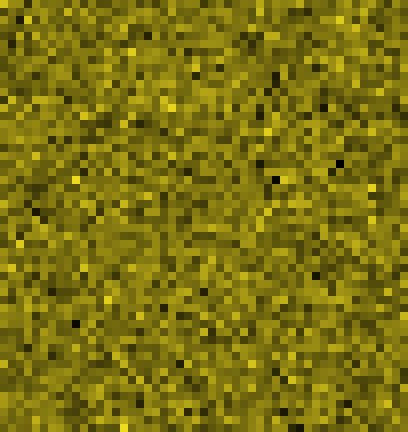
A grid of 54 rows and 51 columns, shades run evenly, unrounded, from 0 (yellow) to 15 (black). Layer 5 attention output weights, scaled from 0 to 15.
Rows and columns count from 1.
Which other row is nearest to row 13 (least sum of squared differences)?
29
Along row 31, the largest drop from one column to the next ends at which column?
3
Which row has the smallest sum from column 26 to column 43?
38
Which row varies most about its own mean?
14
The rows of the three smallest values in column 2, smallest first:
34, 13, 30
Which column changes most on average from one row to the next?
35
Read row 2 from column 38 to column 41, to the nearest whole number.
10 12 8 8
